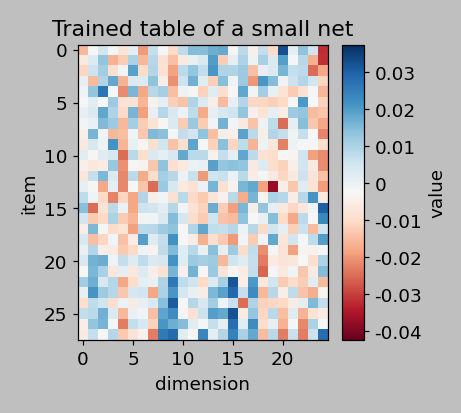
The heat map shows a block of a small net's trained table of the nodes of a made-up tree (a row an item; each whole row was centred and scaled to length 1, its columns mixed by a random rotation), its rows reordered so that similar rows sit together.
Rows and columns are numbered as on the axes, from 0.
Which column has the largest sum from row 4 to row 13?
16
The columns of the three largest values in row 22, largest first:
15, 9, 17
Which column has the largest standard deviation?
24
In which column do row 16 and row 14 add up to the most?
19
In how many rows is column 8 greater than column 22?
18
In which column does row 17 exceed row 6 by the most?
12
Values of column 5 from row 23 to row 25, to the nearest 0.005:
0.005 -0.005 0
